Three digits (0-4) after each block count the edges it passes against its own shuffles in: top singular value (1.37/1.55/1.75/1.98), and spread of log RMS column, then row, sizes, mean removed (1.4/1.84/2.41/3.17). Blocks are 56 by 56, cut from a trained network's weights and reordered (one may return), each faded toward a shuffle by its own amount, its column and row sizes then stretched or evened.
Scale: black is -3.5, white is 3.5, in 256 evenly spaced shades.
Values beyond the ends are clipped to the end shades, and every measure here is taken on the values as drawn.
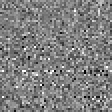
1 1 2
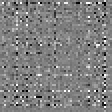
3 3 3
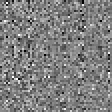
2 3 0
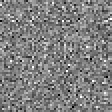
2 0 0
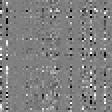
1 4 2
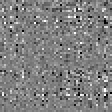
2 3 3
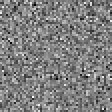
1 0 1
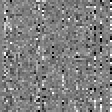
1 4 0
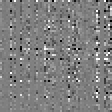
2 4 2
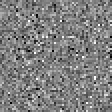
1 2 1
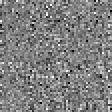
1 2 1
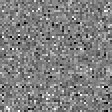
0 1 2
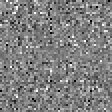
0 1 2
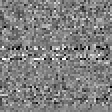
3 0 3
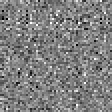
2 1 2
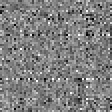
3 1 2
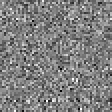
3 0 1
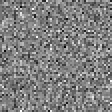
2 2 0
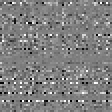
3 2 4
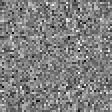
2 1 1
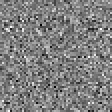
3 0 1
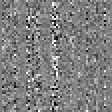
0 4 0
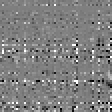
1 3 4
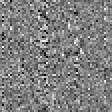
3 3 0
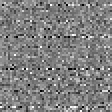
3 0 3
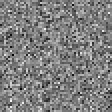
2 1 0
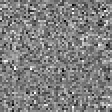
2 1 2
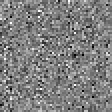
0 2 0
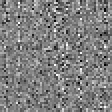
3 3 0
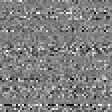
1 0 4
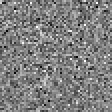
1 1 0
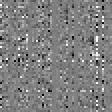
3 4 2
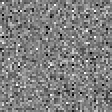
1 2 0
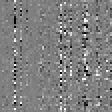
2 4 1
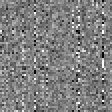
2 3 0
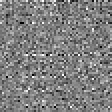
3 1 2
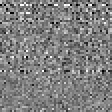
4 0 3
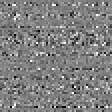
0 1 4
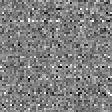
0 1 3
